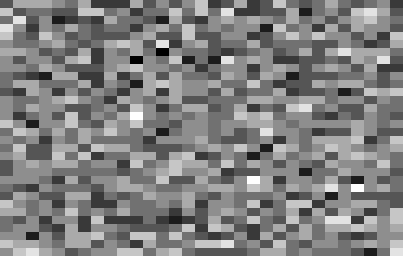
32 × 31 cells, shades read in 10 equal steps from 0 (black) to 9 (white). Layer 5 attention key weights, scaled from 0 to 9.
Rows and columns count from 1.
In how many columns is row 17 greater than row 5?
15
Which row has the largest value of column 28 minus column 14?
24
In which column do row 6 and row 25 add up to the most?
13
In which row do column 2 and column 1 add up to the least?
12
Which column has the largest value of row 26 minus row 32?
29
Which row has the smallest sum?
10
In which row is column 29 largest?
2
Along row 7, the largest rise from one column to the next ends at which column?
14
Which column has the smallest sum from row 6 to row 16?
8
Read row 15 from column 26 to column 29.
2 4 3 5
